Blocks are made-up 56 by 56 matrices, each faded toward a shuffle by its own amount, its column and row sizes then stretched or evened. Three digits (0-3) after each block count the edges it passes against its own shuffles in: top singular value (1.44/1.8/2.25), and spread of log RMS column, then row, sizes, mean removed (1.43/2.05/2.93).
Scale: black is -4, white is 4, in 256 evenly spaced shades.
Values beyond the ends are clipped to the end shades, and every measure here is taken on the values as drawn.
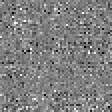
1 0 2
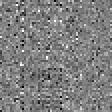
2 2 0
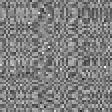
3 0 0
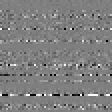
2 0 3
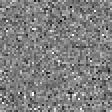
0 0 1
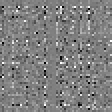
2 3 2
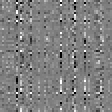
3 3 1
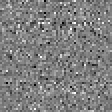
1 1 1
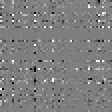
1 2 3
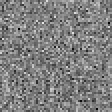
1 0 0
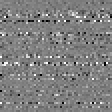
1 0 3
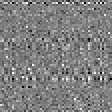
3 1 2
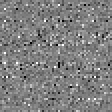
0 0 2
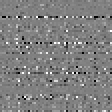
2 1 3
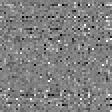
2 1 2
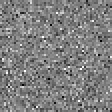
1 0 0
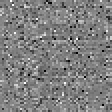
2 0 0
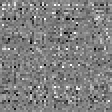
2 1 2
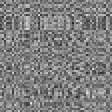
3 1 2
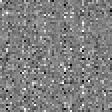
0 2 1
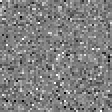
1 0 0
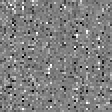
0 2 0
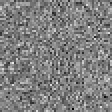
2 0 0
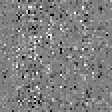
1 2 1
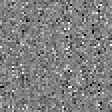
0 1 0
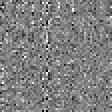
2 2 0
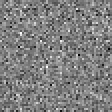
0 1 1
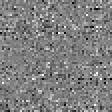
0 1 2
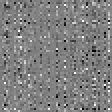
1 3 1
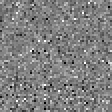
0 1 1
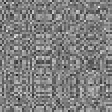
3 1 1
